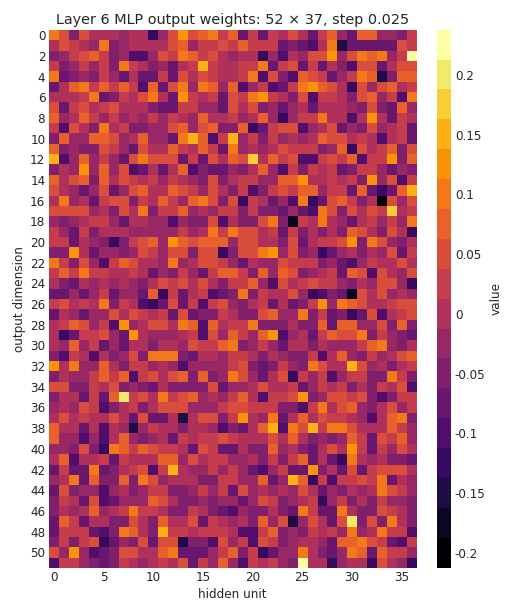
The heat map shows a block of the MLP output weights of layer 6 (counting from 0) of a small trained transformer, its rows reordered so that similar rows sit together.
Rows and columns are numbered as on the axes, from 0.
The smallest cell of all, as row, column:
16, 33
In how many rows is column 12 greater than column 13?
21
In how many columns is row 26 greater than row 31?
17
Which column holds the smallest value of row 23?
32
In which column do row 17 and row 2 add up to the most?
36
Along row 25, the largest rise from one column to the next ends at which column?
31
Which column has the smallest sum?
23
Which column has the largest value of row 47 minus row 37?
30
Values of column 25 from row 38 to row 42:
0.05 0 -0.05 0.075 -0.075
